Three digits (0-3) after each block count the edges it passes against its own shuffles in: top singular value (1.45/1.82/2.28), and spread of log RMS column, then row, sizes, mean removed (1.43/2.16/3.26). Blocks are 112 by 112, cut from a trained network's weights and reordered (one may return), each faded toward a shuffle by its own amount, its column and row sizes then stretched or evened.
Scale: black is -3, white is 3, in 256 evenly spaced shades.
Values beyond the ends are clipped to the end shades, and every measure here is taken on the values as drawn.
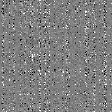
0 3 2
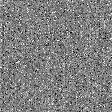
0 0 0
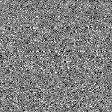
2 0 2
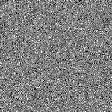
2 0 1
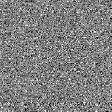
2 0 2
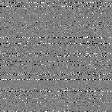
1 1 3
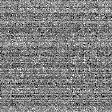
3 2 0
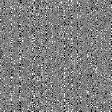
2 3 1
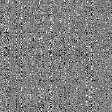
0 3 1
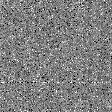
0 0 1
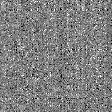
1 1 1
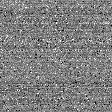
1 0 1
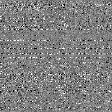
1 1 3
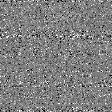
1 1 2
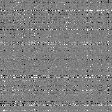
1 2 3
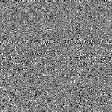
2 1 2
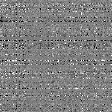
1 2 3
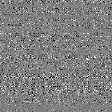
2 1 3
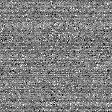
2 1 0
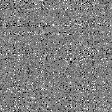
1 2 2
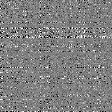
0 2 3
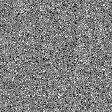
0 0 1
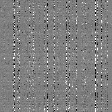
2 3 0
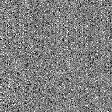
1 1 0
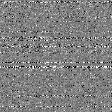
1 0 3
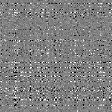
3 2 3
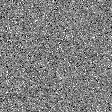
0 0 0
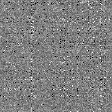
0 2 2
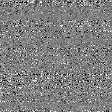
1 1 3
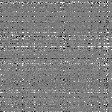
2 2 3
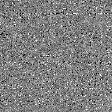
0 1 2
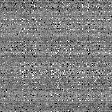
2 2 2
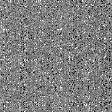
1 2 1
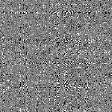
2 3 2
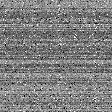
3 1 0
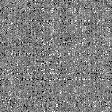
1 1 2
